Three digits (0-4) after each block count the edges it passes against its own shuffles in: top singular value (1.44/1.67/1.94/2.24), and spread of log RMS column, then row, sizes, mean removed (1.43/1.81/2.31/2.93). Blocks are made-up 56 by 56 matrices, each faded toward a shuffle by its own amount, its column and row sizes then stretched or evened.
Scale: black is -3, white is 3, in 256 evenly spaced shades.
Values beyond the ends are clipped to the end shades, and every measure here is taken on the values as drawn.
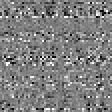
3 1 4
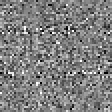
0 1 3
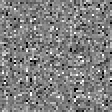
0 3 0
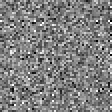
2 2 0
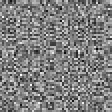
4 1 0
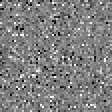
0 1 2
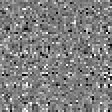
3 2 2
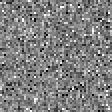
0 1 1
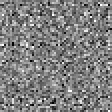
3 1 2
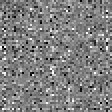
1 3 2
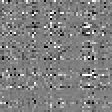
3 3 4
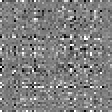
4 3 3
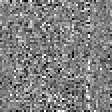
1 3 2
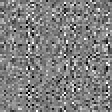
4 4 0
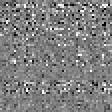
0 2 4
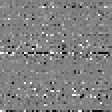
2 1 4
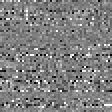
1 0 4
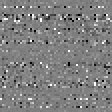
1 1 4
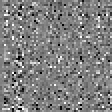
3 3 2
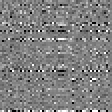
4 2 4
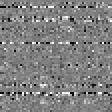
2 0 4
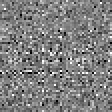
3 1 2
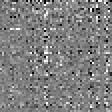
1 3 3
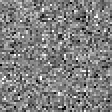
2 1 0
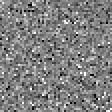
0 0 0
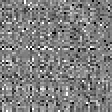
4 1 2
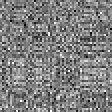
4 0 0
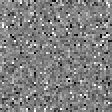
0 2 2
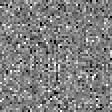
1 1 0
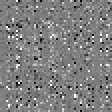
0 4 2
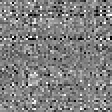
3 2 3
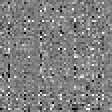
2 3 2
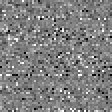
0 0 3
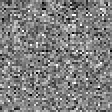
2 2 1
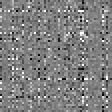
3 4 3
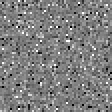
0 1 0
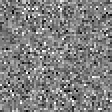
0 0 1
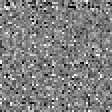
2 2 2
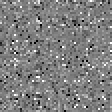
0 1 1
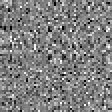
3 2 0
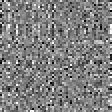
4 3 1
